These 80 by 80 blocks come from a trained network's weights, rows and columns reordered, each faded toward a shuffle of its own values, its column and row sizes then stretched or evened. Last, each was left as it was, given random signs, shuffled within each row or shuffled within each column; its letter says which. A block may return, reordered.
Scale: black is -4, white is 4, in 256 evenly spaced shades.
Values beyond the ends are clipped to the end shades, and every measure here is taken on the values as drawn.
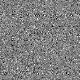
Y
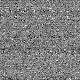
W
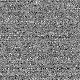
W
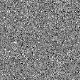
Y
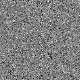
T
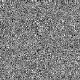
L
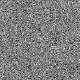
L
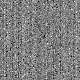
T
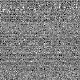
L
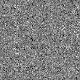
Y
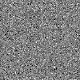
Y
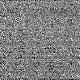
L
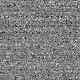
W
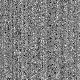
T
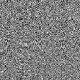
L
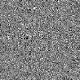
L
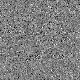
W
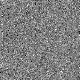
T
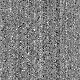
T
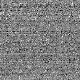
L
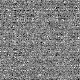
L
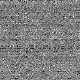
L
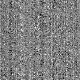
L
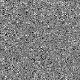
L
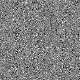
Y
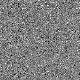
Y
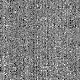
L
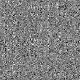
L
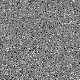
W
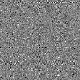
L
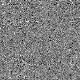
Y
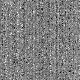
T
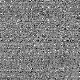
L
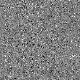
Y
